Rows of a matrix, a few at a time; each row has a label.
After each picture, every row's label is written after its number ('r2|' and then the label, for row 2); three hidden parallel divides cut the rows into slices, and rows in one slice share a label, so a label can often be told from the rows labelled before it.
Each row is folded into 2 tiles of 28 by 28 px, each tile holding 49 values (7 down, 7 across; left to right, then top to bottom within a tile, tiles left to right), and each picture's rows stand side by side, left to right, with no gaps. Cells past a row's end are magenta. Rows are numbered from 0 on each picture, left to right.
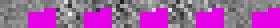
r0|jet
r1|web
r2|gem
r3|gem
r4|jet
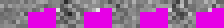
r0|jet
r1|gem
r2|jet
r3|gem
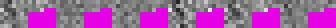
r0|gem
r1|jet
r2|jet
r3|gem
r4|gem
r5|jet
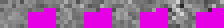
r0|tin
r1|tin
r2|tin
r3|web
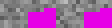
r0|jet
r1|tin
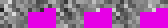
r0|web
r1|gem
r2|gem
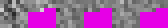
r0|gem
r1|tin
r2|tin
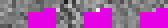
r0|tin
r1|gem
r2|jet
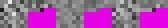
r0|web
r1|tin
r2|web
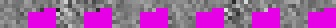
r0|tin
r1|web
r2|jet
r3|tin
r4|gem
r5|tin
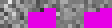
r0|web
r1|tin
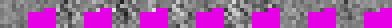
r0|tin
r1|gem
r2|gem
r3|web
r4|web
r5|tin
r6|jet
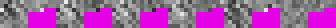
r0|gem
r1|web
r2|web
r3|web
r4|gem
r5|tin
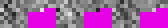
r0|gem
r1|web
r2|gem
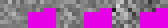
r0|tin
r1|tin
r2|web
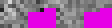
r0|web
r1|tin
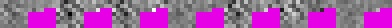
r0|jet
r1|gem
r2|gem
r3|jet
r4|gem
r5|web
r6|jet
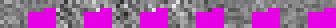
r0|tin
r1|gem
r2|gem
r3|web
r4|jet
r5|tin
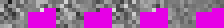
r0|gem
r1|web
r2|gem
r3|jet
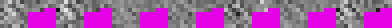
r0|web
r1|web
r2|tin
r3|tin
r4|gem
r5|jet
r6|web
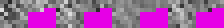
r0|gem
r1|web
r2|tin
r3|web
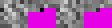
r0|web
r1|web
